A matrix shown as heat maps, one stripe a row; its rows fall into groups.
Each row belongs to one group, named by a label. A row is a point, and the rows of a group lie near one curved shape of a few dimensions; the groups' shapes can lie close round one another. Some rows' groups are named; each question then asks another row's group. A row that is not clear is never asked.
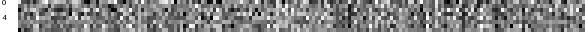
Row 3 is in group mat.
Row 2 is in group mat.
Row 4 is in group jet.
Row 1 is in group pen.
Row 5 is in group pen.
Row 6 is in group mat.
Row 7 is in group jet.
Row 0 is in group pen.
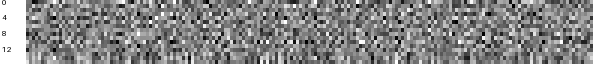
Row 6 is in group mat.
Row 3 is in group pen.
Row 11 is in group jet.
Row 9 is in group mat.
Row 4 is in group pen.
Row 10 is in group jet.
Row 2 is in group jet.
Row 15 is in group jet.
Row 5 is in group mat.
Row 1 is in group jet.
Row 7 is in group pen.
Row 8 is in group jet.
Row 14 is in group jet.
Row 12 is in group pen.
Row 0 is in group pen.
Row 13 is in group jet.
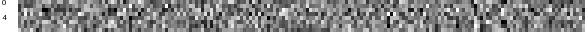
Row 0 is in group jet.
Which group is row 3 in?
jet
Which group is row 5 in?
jet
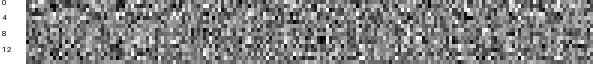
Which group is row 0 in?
mat
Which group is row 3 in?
pen
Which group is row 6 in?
jet
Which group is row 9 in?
mat
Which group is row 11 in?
jet
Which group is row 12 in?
jet
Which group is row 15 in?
pen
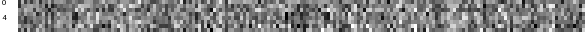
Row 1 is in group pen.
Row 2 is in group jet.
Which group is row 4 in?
pen
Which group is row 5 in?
jet
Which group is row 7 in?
jet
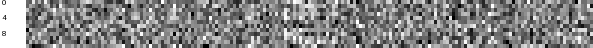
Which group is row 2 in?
pen
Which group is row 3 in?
mat
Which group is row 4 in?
mat
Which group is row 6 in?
jet
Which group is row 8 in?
pen
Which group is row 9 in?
mat
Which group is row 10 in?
mat
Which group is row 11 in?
pen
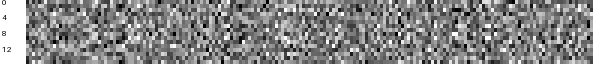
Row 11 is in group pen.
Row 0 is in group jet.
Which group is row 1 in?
mat
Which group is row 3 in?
jet
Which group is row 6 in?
mat
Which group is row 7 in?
jet
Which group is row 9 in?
mat
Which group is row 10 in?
jet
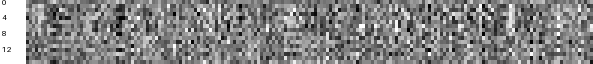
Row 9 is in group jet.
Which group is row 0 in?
pen
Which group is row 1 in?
mat
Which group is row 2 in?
mat
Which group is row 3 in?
pen
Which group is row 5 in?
mat
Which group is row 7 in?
jet
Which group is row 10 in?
jet
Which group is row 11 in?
pen
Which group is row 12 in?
jet
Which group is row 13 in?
pen
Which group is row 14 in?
jet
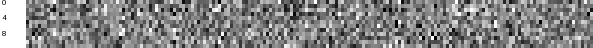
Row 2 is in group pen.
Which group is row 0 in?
jet
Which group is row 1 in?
pen
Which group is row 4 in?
pen
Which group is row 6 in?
mat
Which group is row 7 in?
pen
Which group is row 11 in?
pen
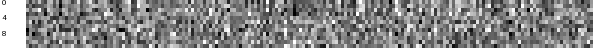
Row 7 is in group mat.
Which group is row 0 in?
jet
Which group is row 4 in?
pen
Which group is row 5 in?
mat
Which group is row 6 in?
jet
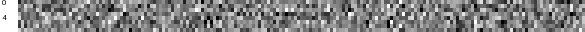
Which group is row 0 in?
jet
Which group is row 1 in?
jet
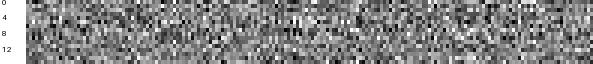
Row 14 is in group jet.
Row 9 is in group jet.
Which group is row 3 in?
pen
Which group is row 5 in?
jet
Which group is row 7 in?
pen
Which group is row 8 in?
jet
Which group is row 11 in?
pen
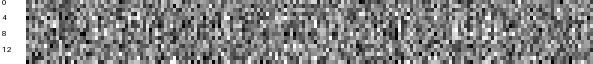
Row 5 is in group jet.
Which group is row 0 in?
jet
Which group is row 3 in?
jet
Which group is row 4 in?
mat
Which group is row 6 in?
jet
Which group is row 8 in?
pen
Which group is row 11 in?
jet
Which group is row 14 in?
pen
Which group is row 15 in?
mat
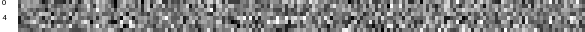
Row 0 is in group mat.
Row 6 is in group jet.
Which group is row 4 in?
mat
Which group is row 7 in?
pen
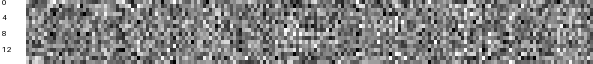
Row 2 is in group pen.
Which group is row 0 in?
pen
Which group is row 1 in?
jet
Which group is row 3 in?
pen
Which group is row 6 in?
jet
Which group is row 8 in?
mat
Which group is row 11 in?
pen
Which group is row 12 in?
mat
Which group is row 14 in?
pen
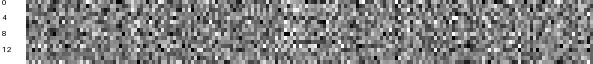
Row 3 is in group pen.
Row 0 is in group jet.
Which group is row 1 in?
mat
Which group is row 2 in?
jet
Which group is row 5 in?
mat
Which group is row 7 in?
jet
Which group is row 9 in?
mat
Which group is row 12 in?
mat
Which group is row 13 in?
pen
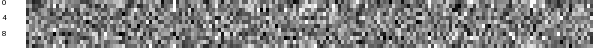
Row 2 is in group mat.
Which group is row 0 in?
pen
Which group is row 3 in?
mat
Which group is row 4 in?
jet
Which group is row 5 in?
mat
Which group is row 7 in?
jet
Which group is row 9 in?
pen
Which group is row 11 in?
pen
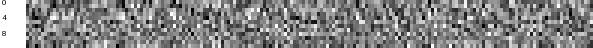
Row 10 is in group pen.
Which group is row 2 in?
mat
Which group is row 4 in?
pen
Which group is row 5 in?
jet
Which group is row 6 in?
pen
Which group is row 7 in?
jet
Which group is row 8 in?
mat
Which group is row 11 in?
jet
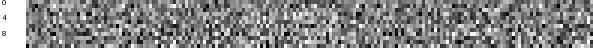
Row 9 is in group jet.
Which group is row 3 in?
mat
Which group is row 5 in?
pen
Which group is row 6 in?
jet
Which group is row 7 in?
mat
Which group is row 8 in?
pen
